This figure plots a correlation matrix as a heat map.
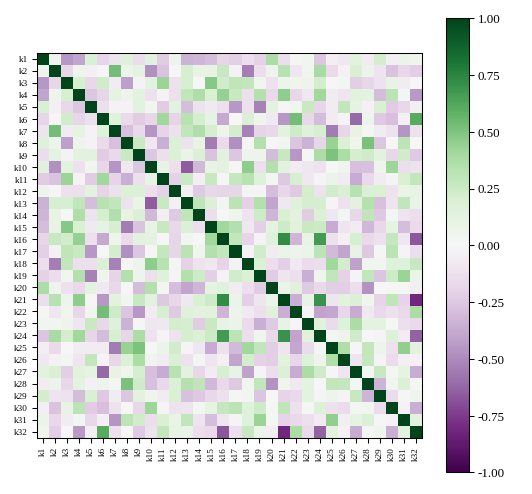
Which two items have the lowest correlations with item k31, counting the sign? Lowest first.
k7, k15
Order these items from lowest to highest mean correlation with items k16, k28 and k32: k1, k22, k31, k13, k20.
k20, k1, k22, k31, k13
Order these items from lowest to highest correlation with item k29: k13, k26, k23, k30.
k13, k30, k26, k23
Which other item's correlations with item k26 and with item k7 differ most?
k25
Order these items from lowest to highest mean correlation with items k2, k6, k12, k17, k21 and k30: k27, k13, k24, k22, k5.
k5, k22, k27, k13, k24
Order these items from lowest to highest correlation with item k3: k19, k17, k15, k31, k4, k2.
k2, k31, k19, k4, k17, k15
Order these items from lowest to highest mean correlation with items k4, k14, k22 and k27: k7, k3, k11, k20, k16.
k20, k11, k3, k16, k7
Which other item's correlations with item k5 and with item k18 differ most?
k19
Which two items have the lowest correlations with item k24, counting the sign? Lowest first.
k32, k22
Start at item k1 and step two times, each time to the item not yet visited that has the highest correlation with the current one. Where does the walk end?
k10
